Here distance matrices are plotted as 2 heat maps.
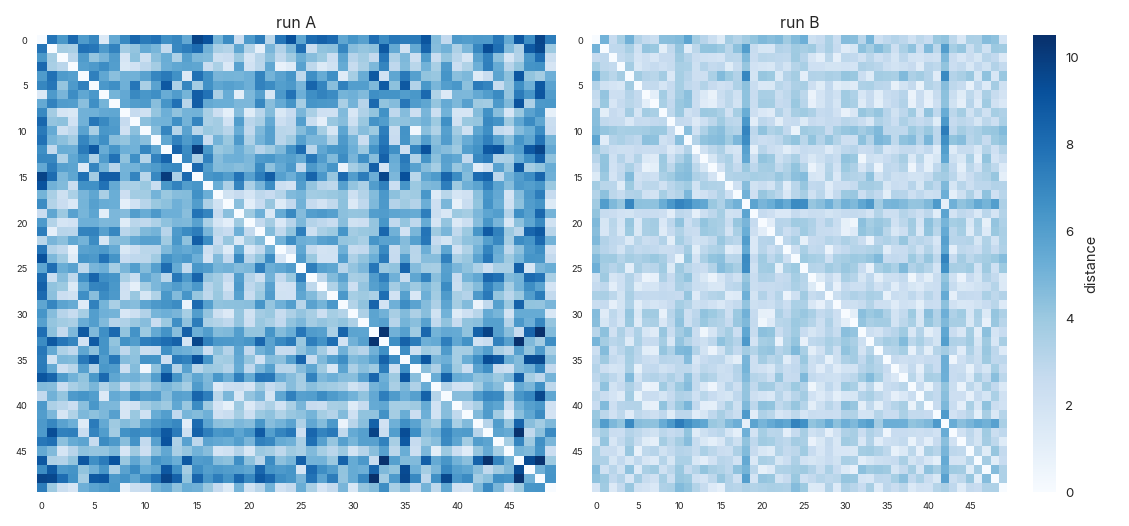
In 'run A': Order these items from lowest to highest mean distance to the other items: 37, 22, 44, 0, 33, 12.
22, 44, 37, 12, 33, 0
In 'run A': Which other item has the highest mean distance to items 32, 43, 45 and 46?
48
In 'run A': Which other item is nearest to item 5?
44
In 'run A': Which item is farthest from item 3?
0
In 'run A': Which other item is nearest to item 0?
6
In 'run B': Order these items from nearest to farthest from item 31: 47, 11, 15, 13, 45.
47, 45, 11, 15, 13
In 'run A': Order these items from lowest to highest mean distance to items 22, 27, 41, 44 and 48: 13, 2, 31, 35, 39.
2, 31, 13, 39, 35
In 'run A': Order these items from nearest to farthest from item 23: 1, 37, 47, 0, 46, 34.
34, 1, 46, 37, 47, 0
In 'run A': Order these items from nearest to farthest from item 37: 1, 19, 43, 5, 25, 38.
25, 43, 38, 5, 19, 1
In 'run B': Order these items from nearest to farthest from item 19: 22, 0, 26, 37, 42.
22, 26, 37, 0, 42
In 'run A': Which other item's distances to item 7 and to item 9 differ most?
27
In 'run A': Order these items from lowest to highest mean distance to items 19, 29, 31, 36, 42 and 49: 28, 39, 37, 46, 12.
28, 39, 37, 12, 46
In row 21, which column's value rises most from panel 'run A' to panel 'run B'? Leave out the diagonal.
18
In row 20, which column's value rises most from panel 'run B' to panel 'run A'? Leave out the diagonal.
47
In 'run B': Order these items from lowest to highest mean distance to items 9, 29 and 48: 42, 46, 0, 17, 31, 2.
46, 2, 17, 31, 0, 42
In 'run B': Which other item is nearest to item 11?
1
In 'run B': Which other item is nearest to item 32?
13
